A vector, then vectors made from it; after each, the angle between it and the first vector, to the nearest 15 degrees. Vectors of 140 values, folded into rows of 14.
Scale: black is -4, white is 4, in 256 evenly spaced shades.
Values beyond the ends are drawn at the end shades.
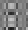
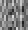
60 degrees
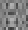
30 degrees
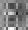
150 degrees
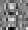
30 degrees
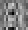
30 degrees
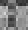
120 degrees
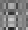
15 degrees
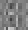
150 degrees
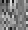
60 degrees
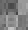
120 degrees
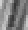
105 degrees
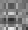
150 degrees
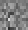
45 degrees
